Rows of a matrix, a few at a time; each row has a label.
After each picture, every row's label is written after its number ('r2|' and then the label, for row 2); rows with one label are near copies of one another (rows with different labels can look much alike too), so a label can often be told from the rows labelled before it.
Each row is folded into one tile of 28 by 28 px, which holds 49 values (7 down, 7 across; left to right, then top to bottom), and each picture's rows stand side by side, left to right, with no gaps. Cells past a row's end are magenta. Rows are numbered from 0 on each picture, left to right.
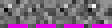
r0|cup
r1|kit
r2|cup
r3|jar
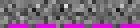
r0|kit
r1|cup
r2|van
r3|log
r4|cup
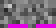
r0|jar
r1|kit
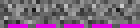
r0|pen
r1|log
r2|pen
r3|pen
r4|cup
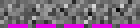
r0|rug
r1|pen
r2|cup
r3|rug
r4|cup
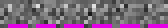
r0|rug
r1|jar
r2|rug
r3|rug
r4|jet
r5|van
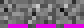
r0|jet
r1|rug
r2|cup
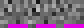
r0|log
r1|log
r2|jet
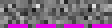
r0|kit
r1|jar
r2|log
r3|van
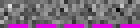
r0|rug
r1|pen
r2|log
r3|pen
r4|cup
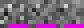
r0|rug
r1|cup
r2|jar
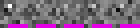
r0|jar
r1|pen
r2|rug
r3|jar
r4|cup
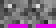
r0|jar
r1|jar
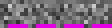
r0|pen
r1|kit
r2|van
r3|rug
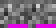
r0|rug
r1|van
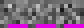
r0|jar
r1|rug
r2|kit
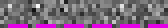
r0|rug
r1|jar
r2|log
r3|kit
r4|rug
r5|pen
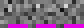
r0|log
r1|van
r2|cup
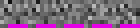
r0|log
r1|log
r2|jet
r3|pen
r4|kit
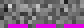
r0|van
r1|rug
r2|log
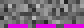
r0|van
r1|pen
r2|log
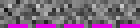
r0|cup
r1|pen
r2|kit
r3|pen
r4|pen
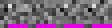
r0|van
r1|kit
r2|cup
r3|cup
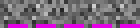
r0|pen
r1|pen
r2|log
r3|van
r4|pen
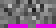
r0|cup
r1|jet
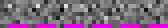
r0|jar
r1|cup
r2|van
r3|kit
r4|jet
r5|cup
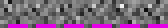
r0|log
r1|cup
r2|kit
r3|cup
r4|jar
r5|cup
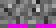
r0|cup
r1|log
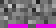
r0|jet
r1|log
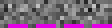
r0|van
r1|cup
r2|pen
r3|jet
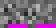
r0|kit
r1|rug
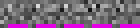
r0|rug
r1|van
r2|van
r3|jet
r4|log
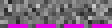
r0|log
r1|cup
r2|kit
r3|pen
